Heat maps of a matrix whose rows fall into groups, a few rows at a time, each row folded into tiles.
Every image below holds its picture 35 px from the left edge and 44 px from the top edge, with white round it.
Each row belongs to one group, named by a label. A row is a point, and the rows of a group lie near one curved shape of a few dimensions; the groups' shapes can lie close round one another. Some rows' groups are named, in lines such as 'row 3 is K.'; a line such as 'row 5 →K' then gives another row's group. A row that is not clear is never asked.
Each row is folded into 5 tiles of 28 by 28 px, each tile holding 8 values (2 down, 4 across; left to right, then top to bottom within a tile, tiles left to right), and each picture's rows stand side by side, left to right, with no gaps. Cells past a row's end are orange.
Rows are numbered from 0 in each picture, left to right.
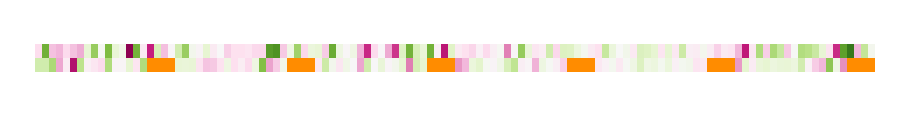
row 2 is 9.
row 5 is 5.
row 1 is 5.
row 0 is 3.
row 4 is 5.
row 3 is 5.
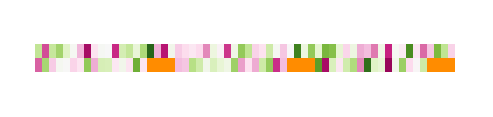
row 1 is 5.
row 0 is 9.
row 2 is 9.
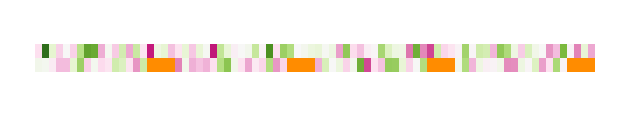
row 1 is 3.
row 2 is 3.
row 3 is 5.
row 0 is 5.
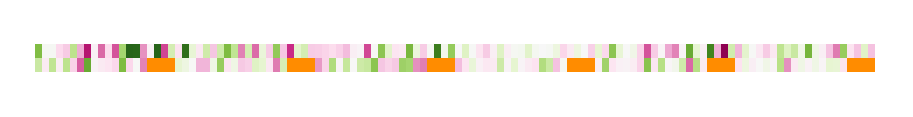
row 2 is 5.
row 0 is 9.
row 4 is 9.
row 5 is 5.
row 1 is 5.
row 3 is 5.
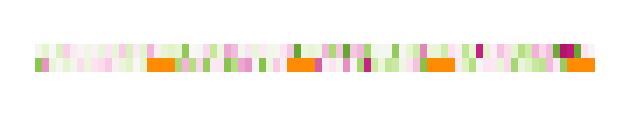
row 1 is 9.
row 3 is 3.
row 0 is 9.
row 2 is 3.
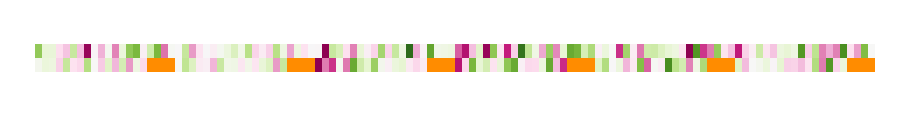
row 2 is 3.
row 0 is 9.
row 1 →3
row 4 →3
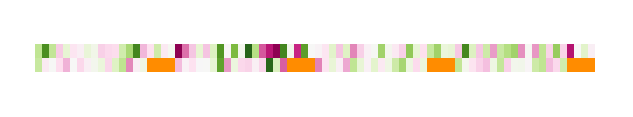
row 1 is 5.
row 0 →5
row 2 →3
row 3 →5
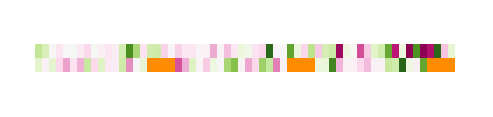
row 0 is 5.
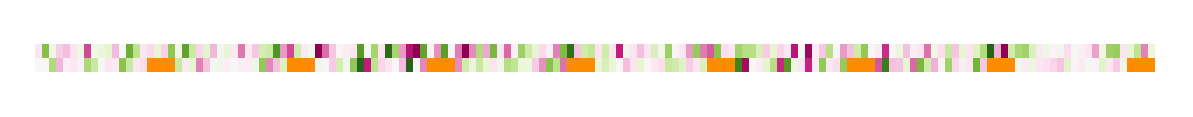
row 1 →5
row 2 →5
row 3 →5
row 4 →3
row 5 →9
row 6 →9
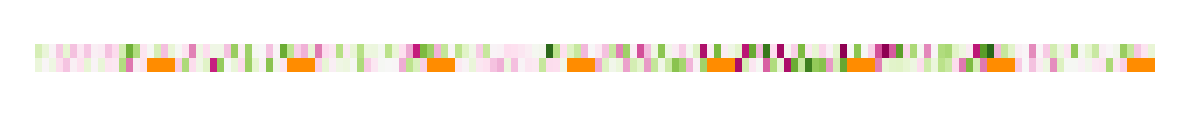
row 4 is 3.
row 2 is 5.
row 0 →5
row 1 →9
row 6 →5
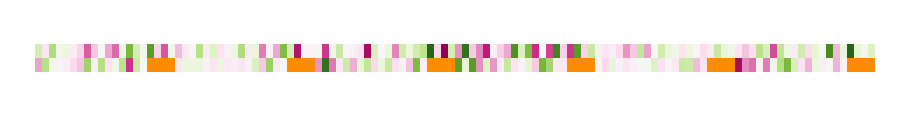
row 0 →9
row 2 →9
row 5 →3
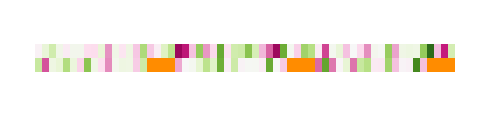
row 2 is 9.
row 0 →9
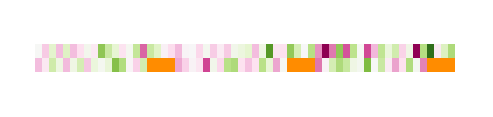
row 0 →3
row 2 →5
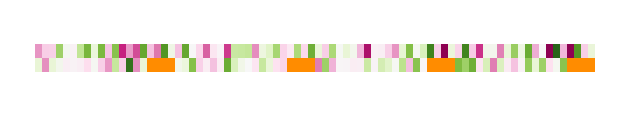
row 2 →9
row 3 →3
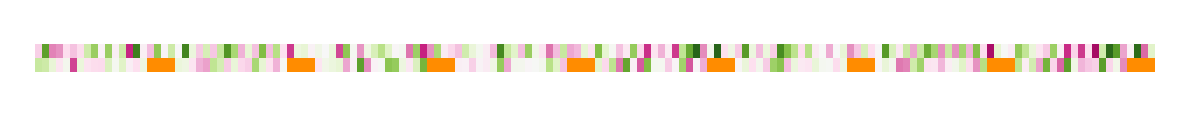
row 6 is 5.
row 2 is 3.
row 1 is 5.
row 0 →3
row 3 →5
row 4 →9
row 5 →5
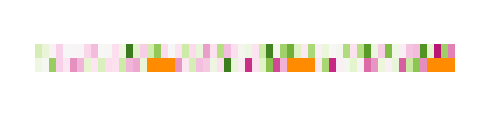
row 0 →5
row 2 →5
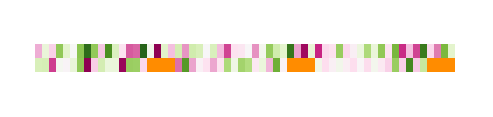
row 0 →5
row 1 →9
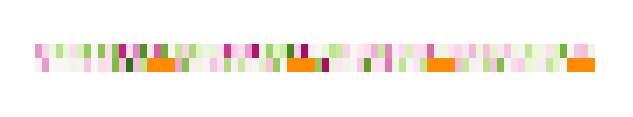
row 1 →9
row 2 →9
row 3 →9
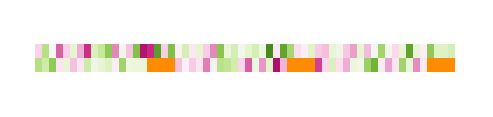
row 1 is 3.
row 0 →3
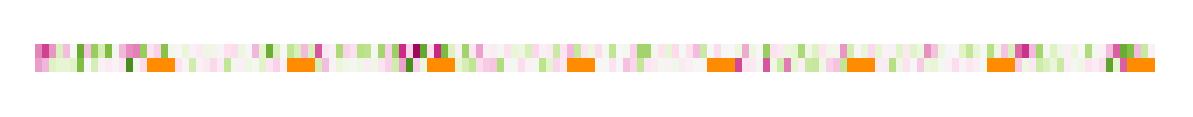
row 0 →5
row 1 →5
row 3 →3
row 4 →5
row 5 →3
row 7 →5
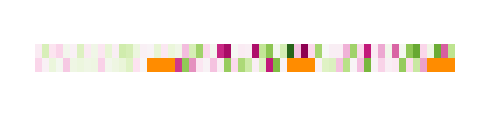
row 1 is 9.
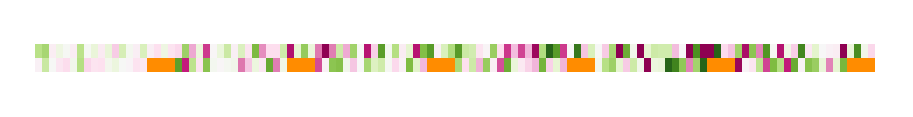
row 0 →5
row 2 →5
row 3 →9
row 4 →3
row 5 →3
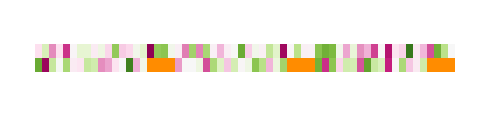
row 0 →9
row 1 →3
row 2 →9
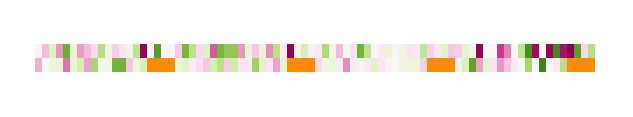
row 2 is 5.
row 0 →3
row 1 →5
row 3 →3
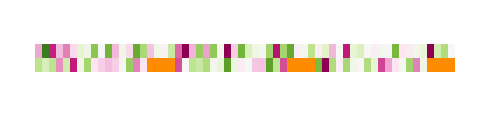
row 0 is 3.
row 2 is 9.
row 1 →5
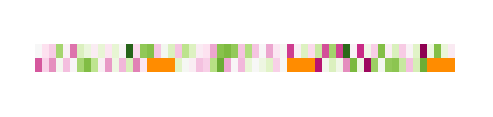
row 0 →3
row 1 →5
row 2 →3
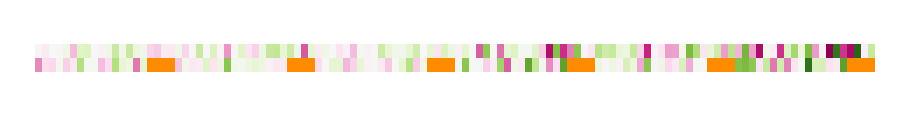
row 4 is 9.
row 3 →3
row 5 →3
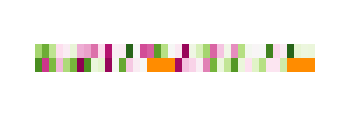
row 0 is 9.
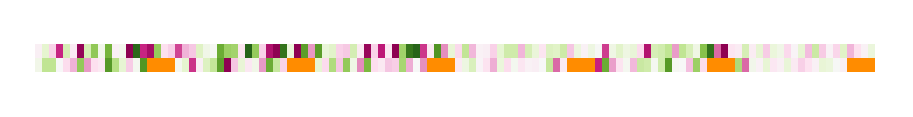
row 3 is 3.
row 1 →5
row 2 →9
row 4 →9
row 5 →9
